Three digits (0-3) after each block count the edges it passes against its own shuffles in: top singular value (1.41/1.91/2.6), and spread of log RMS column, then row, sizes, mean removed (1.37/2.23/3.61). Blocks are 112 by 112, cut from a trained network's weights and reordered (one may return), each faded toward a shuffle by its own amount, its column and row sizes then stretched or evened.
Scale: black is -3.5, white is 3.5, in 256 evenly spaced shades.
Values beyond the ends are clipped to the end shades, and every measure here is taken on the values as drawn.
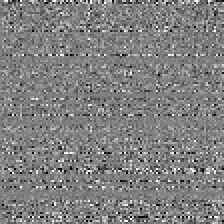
0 2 3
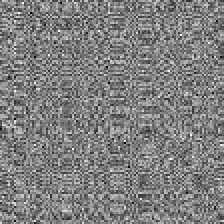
3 0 1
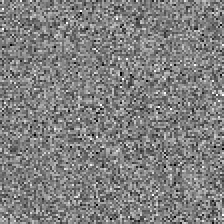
0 1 1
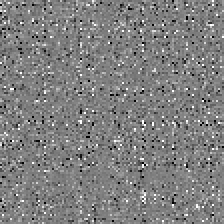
0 2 2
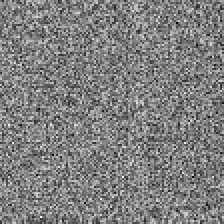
2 0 0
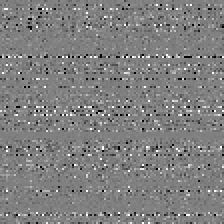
1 1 3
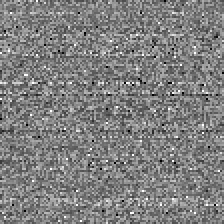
1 1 2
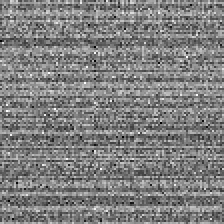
3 0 0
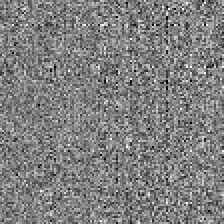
2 2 1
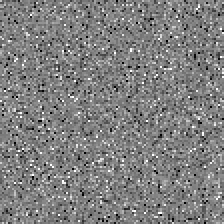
0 0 0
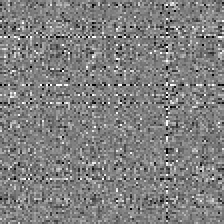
3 2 2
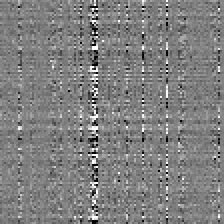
3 3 0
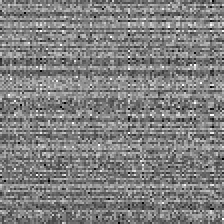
3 2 0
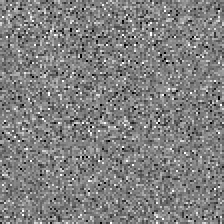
0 0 1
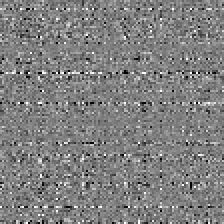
2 2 3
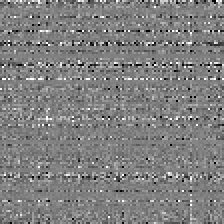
1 2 3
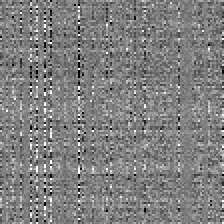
2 3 0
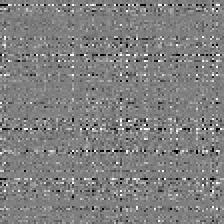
2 2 3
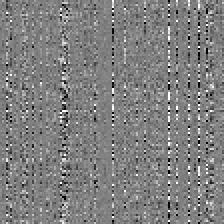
3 3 1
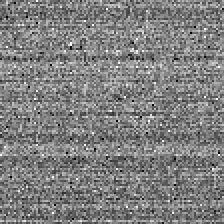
2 1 0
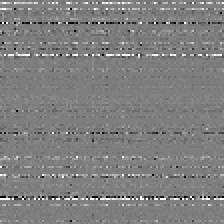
3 1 3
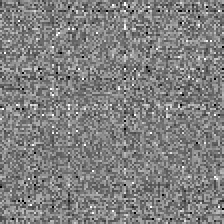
0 2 2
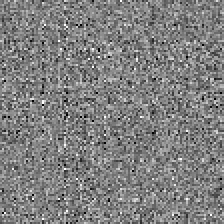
0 2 2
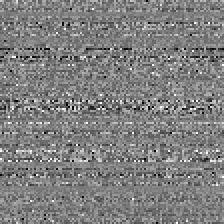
1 0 3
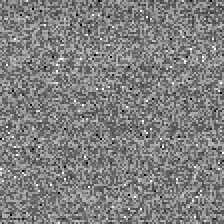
0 0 0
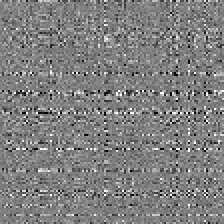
3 2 3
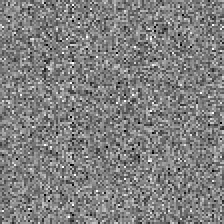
0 2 0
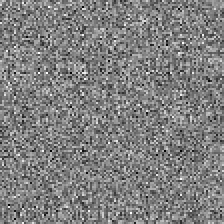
2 1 1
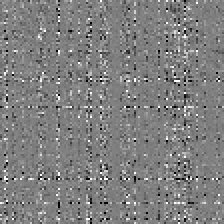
2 3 2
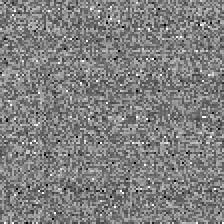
0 0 2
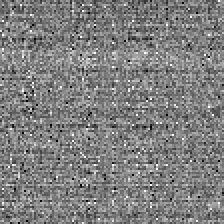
2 2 0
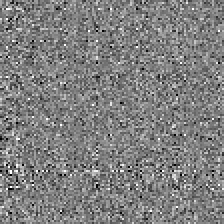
1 2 2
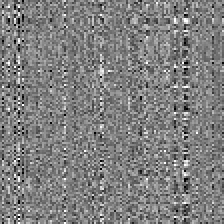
3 3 1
